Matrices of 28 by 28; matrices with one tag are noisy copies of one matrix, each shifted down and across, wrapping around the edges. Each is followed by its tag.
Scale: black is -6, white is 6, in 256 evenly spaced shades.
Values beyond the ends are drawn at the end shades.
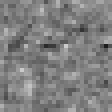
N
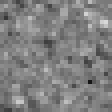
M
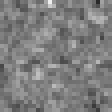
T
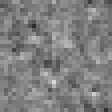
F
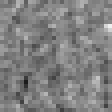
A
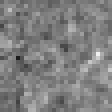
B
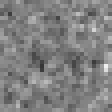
T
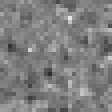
F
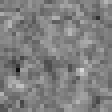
T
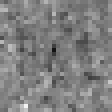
A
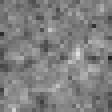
B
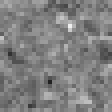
F
